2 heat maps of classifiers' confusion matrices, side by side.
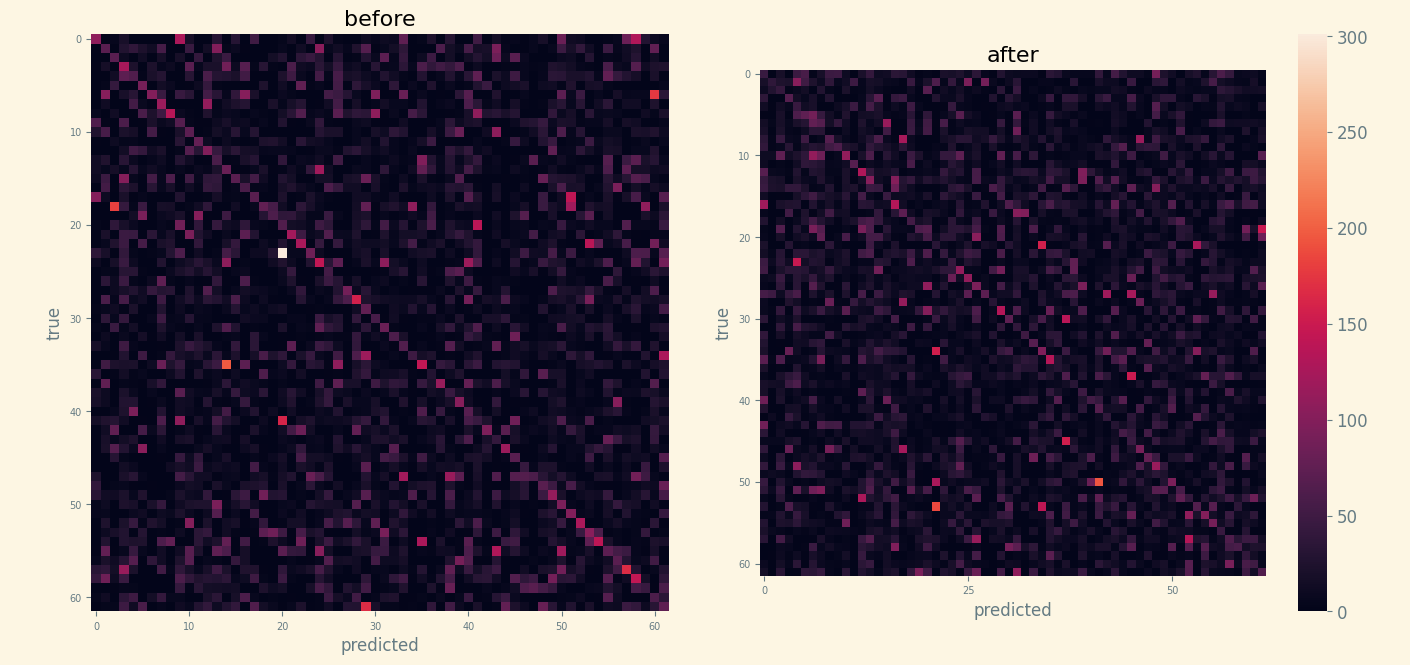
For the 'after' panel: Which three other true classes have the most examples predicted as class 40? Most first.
50, 47, 12
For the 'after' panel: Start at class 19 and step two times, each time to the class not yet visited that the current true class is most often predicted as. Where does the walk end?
31
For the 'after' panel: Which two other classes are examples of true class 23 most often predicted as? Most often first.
4, 38
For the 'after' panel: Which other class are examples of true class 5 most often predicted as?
6
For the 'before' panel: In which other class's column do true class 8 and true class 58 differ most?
30
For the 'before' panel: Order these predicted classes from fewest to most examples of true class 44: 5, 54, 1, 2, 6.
6, 1, 54, 2, 5
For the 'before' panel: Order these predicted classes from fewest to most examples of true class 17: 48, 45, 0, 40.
45, 48, 40, 0
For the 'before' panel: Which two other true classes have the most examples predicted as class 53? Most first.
22, 28
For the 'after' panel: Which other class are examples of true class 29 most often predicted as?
20
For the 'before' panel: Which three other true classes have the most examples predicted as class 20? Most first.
23, 41, 55
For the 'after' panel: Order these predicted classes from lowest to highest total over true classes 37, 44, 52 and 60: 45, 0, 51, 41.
0, 51, 41, 45
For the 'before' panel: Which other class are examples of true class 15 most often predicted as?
3
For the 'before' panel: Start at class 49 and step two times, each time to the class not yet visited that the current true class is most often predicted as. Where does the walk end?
2
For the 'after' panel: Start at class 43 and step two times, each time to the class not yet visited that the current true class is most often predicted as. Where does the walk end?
48
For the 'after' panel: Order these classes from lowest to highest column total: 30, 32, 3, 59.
32, 30, 3, 59
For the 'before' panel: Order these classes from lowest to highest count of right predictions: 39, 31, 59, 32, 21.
59, 32, 31, 39, 21
